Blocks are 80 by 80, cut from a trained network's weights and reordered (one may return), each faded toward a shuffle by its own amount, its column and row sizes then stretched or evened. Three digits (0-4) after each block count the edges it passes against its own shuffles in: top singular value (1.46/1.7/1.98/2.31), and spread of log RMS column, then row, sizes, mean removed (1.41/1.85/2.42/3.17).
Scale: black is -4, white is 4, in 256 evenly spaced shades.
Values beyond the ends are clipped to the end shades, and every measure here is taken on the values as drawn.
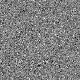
0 1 0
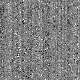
2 2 0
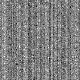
4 2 1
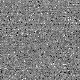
0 0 1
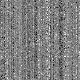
4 3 1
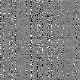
1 4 1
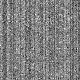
4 0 1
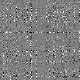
1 4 3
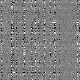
3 4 2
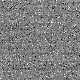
0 0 0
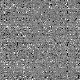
1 2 2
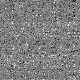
0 1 0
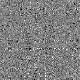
1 2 2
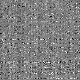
1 0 3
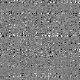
1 3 3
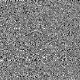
1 2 2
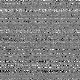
2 0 4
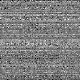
4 1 3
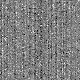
3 2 0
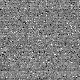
1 0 0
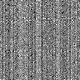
4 0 2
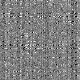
3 0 3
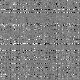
2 1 4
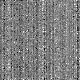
4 3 1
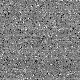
0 0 0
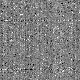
1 0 1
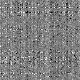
3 0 3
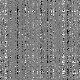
3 4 2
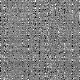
2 3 0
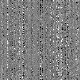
2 4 0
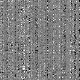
3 4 2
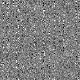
1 3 0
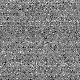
1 0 1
